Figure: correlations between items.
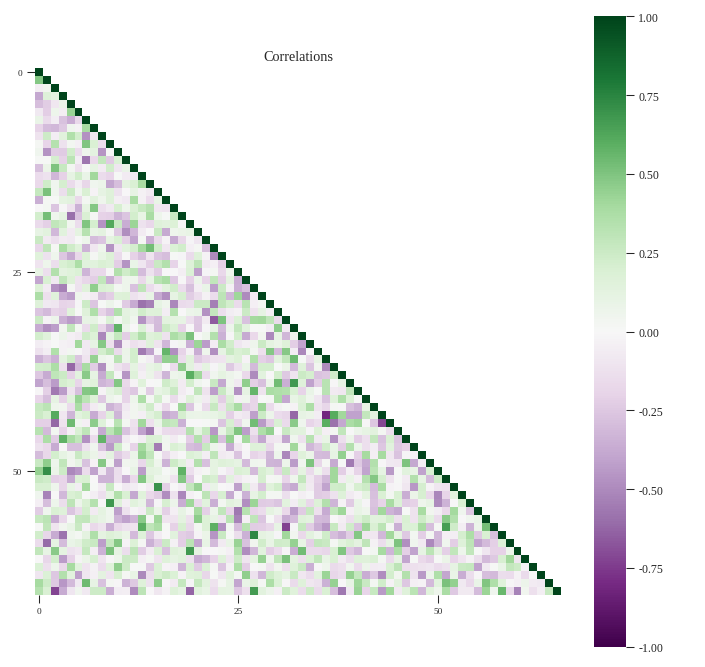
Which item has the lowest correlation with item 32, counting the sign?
43
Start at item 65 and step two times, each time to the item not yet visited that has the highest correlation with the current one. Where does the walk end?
58
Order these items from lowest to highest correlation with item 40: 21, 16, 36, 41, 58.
21, 41, 16, 36, 58
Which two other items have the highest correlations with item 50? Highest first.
1, 18
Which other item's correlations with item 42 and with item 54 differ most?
9
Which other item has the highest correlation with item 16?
35
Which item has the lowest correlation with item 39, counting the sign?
49
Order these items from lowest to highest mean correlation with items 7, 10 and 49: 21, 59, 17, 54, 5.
21, 5, 59, 54, 17
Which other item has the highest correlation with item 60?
19
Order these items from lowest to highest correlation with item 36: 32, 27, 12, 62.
62, 12, 27, 32
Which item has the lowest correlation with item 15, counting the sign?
47
